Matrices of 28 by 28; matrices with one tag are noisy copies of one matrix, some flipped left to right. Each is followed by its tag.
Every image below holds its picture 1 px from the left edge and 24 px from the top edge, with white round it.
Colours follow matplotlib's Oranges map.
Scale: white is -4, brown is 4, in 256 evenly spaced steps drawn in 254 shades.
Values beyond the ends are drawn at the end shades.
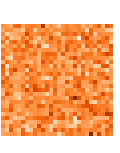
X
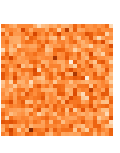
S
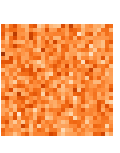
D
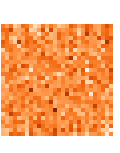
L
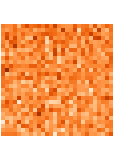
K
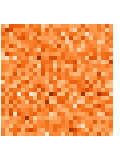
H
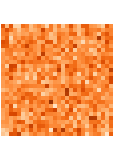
L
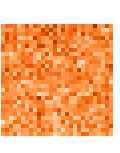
K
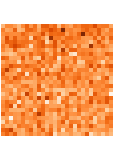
K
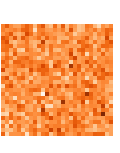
L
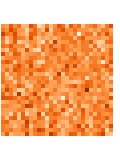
D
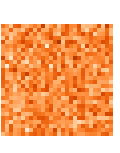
X
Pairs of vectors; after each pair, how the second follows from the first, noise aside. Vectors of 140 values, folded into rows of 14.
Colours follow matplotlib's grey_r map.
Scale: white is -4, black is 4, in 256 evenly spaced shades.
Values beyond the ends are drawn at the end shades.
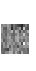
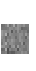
reversed, shrunk.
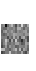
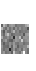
reversed, negated, partly zeroed.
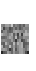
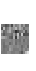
negated, partly zeroed.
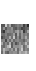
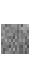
negated, shrunk.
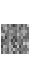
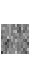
reversed, negated, partly zeroed.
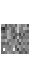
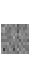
negated, shrunk.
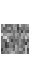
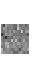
negated, partly zeroed.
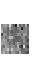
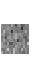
reversed, negated, partly zeroed.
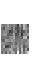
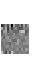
reversed, negated, partly zeroed.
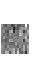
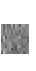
reversed, shrunk.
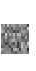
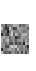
reversed, negated.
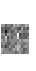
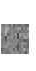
negated, shrunk.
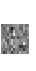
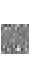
reversed, negated, partly zeroed.
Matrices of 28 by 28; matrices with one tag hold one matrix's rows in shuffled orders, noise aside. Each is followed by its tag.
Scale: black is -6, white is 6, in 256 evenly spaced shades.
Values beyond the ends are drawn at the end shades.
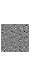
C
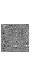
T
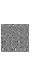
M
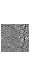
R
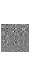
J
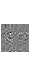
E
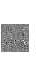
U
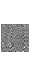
U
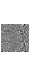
R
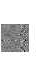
R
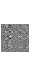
E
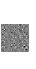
C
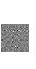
M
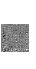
T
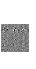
J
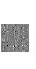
J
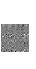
U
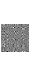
J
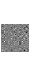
C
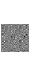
C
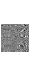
R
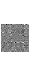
U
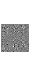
J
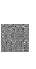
U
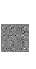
U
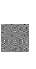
C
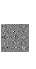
J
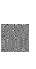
J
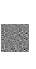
C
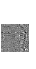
R
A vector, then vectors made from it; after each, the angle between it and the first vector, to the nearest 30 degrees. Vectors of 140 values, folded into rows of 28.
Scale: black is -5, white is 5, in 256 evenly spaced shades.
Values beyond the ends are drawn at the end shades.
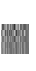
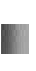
90 degrees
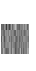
120 degrees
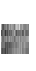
60 degrees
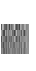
150 degrees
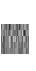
120 degrees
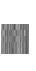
30 degrees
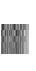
60 degrees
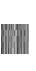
120 degrees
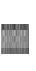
60 degrees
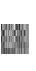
150 degrees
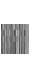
120 degrees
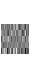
90 degrees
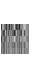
150 degrees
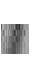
120 degrees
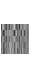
150 degrees
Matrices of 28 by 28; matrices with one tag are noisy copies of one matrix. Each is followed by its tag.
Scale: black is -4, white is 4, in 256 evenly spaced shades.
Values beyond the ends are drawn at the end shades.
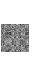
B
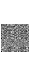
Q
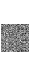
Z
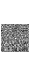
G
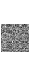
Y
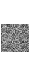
Y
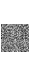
Q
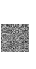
Y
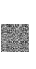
Y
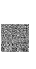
G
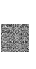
Y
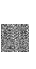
Q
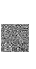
G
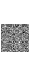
Y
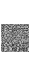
G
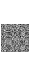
B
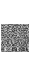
G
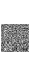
G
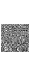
G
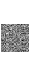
Z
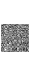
G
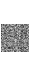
Q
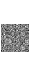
B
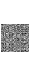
Z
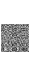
G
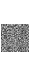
Q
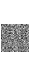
Q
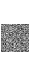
Z
